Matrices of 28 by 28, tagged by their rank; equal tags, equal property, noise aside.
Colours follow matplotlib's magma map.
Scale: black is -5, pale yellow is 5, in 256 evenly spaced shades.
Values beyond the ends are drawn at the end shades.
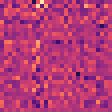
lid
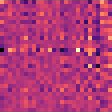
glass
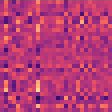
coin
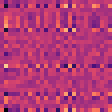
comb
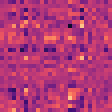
glass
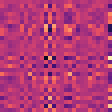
coin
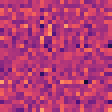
lid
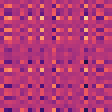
comb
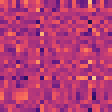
glass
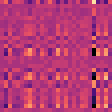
comb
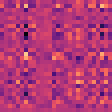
coin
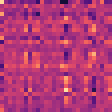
coin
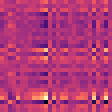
comb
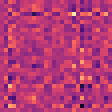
coin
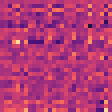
glass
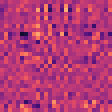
glass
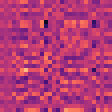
glass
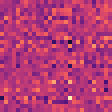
lid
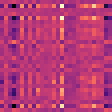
comb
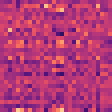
lid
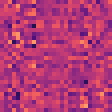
glass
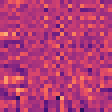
lid
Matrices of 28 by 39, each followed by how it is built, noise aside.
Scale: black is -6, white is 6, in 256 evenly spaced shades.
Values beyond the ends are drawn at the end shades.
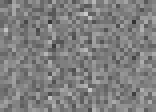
repeating rows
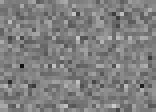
uneven rows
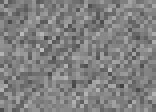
Hankel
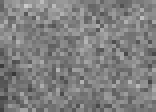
smooth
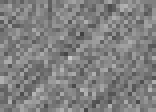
Hankel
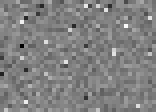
sparse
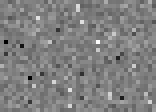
sparse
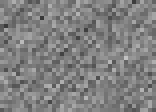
Hankel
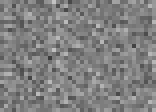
repeating rows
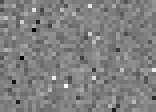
sparse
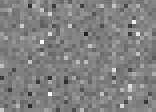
sparse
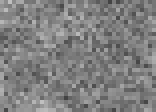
smooth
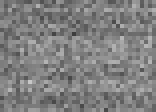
blocks
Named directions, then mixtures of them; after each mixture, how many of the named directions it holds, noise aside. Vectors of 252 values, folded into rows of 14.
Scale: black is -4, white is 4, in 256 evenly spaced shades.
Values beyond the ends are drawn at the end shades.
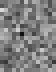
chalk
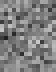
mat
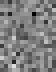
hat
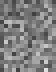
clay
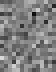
two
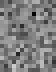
two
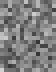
four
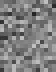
three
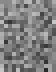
one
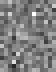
one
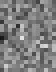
four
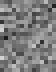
two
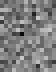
four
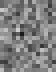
one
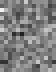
two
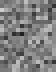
three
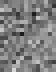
four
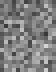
one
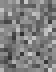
four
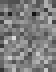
two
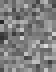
two
